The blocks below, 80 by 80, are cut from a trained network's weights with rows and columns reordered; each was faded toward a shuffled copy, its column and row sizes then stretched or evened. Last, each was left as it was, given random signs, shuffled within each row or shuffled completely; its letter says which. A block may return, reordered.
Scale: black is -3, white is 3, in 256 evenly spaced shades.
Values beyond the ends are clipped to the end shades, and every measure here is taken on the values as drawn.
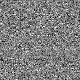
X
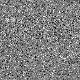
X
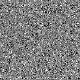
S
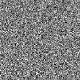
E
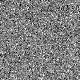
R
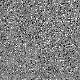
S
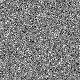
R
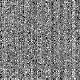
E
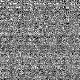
E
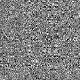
E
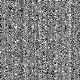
E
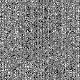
E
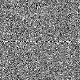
S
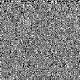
E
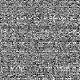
E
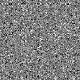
E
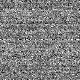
X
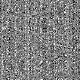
E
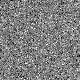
R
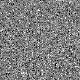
S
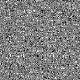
E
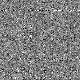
S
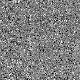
S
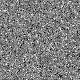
R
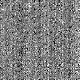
E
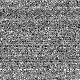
X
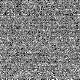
X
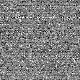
X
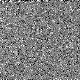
S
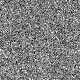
R
